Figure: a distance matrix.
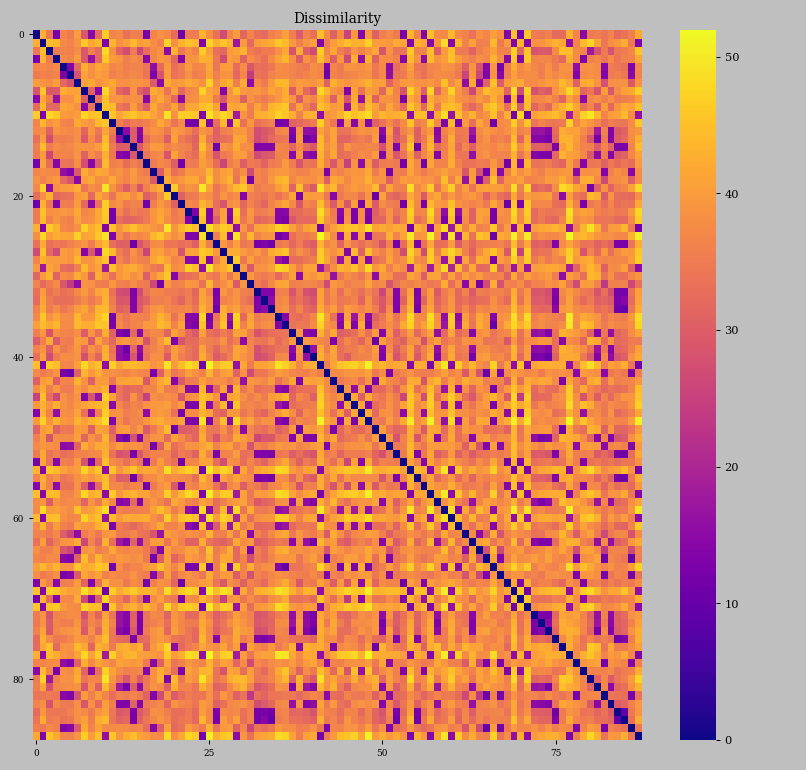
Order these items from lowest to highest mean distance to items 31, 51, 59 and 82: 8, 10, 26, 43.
26, 43, 8, 10
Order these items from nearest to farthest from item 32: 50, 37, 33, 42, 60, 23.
33, 50, 37, 23, 42, 60
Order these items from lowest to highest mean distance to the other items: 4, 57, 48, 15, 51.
15, 4, 51, 48, 57
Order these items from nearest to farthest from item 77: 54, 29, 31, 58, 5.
54, 29, 31, 5, 58
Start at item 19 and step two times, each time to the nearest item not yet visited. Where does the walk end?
2
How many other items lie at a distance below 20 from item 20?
5
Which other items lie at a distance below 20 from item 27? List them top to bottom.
7, 9, 45
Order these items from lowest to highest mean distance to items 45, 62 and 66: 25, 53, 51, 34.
25, 53, 51, 34
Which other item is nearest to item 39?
13
